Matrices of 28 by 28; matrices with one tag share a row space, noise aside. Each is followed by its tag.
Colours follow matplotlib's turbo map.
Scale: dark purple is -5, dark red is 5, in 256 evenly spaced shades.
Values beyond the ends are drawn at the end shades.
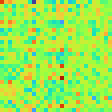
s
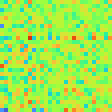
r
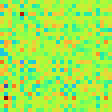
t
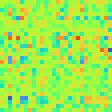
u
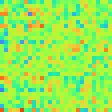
r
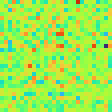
s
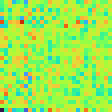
r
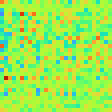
t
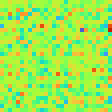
u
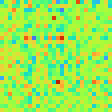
s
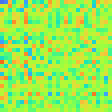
r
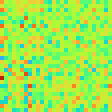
r
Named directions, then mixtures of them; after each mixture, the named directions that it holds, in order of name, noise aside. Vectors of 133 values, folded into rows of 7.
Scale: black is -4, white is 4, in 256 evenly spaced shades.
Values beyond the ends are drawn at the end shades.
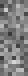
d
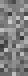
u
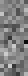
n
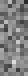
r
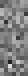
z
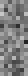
d, n.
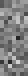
z.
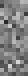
z.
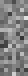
u.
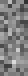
r.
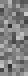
z.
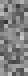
d.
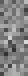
n.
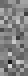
z.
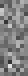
z.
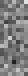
n, r, u.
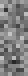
d.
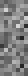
d, u, z.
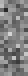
d.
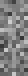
u.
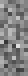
d, u.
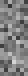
r, z.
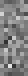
n, u, z.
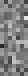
r, u, z.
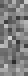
n, r, u.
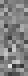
d, n, z.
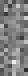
d, r, u.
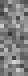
d.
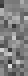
n, z.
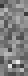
d, n, z.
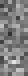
d.
